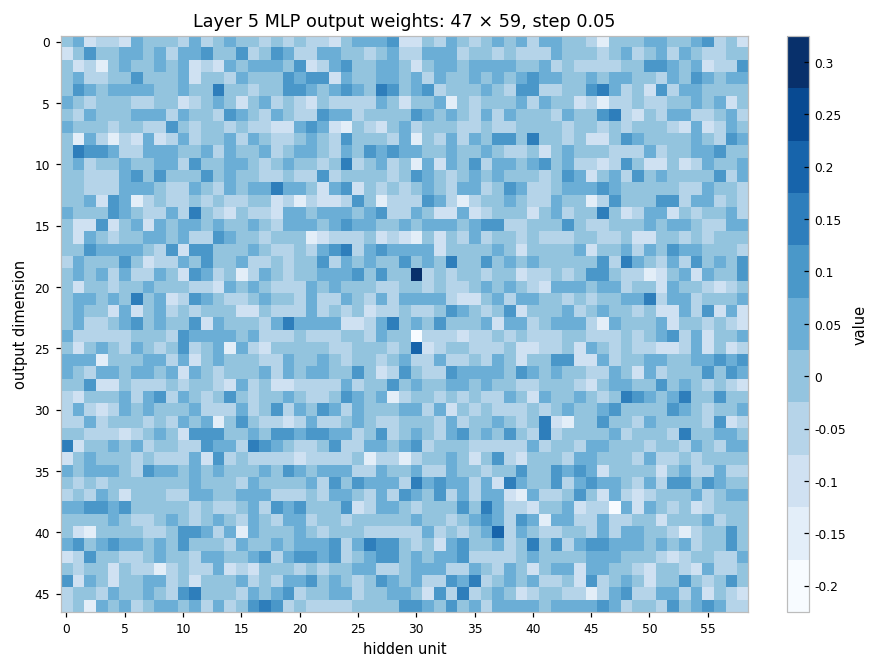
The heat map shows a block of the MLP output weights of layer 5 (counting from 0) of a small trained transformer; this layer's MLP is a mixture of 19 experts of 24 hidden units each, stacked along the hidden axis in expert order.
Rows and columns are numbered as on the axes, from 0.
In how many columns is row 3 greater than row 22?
34
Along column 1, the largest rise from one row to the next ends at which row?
9
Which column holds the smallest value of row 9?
41
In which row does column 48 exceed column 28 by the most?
29
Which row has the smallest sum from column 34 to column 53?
25
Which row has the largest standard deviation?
19
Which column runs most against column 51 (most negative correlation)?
3
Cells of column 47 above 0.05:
3
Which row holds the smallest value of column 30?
24
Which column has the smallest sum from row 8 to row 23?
45
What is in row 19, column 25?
0.1
